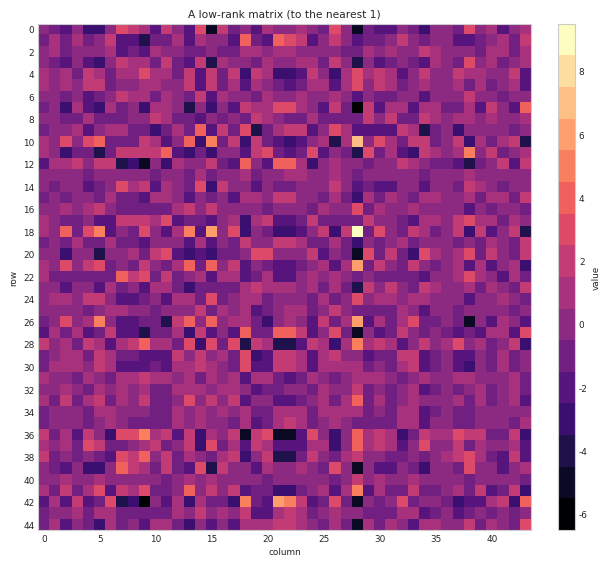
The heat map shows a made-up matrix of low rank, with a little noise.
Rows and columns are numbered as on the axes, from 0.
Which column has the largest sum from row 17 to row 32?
28
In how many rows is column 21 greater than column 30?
23
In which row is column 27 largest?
18
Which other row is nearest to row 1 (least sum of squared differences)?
27
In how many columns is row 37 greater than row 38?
21
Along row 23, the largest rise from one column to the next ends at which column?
29
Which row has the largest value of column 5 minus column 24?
26
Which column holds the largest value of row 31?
9
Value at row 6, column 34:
-2
